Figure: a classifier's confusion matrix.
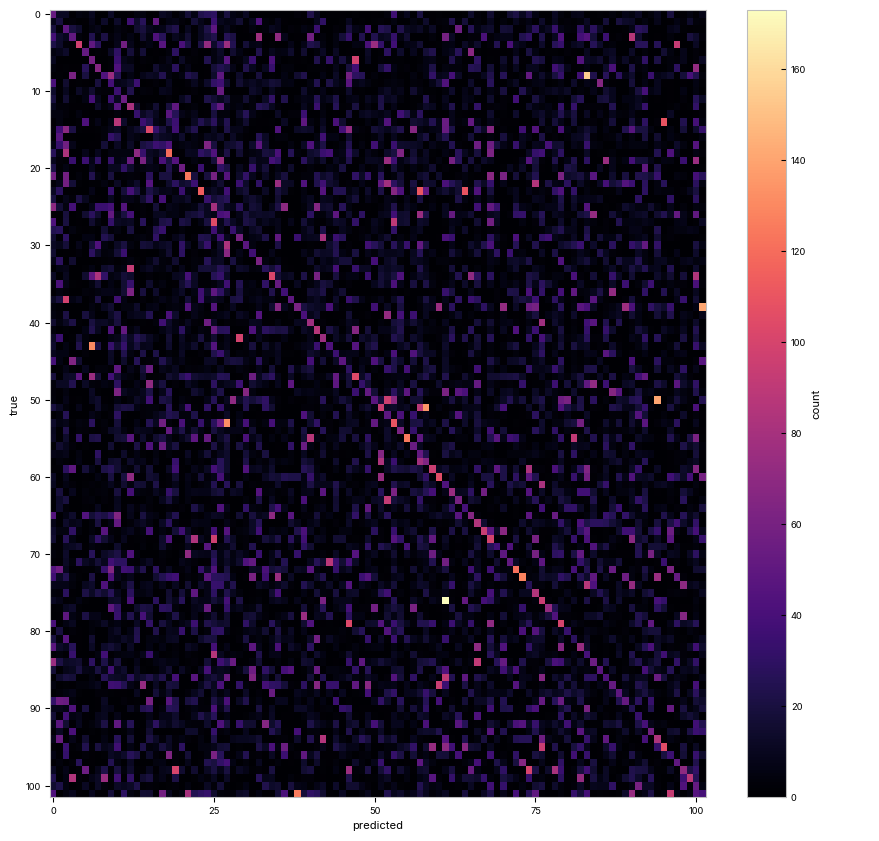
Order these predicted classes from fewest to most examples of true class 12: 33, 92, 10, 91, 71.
71, 91, 33, 92, 10
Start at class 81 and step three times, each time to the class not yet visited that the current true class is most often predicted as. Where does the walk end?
6
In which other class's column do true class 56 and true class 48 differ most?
84
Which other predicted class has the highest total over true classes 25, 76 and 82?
61
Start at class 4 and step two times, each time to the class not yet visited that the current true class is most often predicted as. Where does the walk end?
73
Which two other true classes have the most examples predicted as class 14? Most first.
87, 19
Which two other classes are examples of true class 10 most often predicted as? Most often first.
26, 92
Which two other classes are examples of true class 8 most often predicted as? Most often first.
83, 9
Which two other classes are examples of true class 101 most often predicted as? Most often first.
38, 96
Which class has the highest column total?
25
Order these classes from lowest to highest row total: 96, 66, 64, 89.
64, 66, 96, 89
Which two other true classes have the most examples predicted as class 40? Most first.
55, 3
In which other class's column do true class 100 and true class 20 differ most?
91
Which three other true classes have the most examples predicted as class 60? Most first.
87, 38, 89
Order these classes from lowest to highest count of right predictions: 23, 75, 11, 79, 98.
11, 98, 75, 79, 23
